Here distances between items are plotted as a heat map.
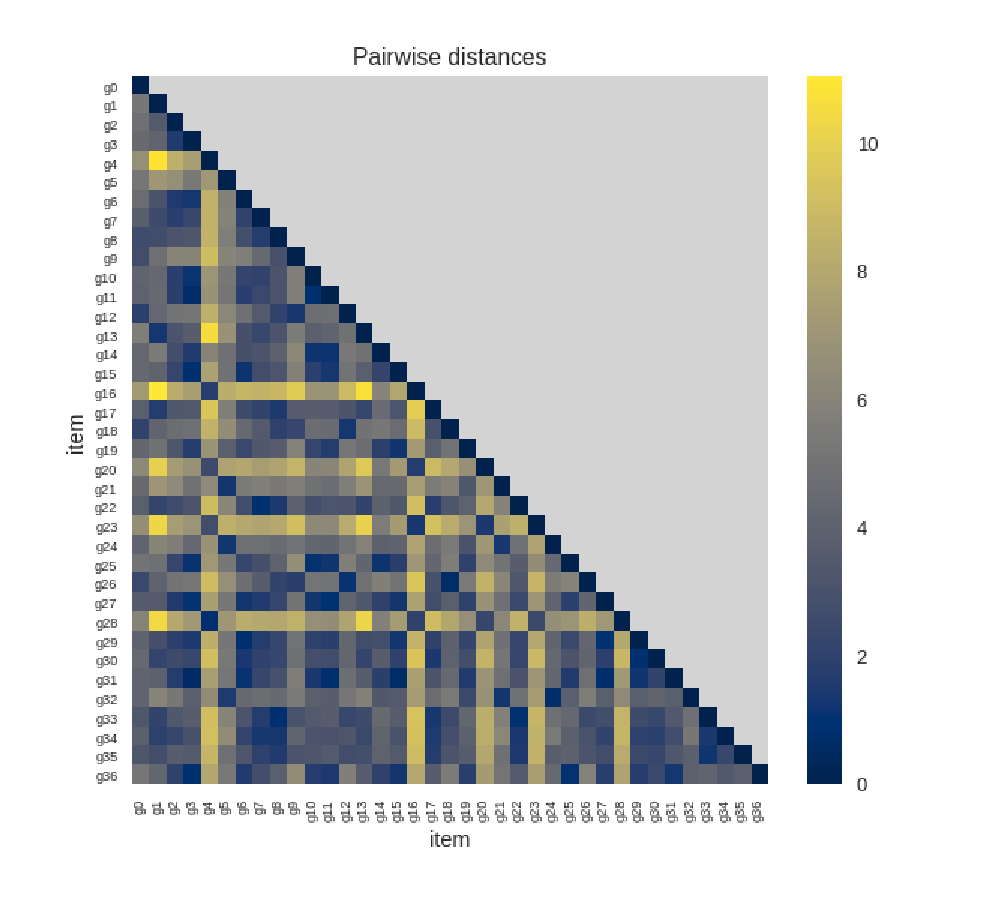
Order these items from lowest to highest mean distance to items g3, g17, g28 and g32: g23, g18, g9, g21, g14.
g14, g21, g18, g9, g23
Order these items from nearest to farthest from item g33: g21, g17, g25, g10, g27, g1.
g17, g1, g27, g10, g25, g21
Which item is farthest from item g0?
g16
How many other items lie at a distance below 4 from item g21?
4
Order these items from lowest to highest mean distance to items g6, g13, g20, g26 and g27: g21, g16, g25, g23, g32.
g25, g32, g21, g23, g16
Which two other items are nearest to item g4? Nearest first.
g28, g16
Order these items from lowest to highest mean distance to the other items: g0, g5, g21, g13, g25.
g25, g0, g13, g21, g5
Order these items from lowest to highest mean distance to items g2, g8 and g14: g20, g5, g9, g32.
g32, g9, g5, g20
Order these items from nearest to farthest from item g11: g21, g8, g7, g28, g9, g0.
g7, g8, g0, g21, g9, g28
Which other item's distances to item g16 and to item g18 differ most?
g26
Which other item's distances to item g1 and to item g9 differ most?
g13
